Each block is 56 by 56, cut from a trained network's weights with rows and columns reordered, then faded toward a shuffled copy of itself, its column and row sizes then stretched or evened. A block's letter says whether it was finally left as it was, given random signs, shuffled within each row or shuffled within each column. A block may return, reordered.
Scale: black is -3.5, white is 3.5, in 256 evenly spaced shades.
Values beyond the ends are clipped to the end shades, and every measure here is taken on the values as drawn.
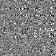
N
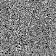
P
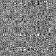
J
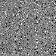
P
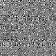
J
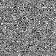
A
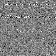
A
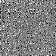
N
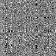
J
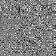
J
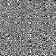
J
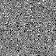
N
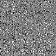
N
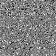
A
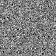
A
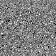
A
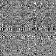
J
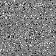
A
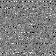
A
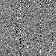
P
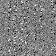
P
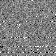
A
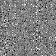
P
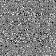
A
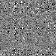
N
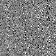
P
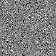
P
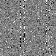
P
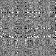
J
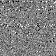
A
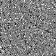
P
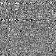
N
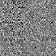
J
